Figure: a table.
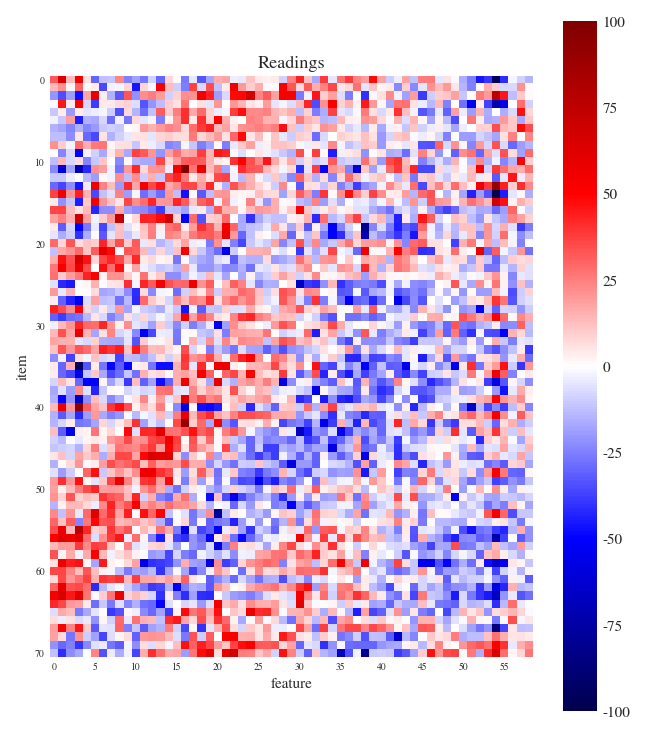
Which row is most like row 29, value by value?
41
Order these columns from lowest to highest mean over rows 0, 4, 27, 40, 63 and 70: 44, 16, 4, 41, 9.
44, 16, 41, 9, 4
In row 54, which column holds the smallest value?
22
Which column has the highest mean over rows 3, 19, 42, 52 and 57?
16
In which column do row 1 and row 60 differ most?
13
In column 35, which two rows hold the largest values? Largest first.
59, 56
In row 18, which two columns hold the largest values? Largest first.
21, 18
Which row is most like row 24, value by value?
50
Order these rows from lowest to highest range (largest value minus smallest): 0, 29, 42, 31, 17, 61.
61, 29, 31, 17, 42, 0
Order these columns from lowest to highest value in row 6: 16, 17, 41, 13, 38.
38, 41, 16, 13, 17
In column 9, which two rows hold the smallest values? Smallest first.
35, 37
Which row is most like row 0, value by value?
14
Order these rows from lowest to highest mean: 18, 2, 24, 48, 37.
37, 18, 48, 24, 2
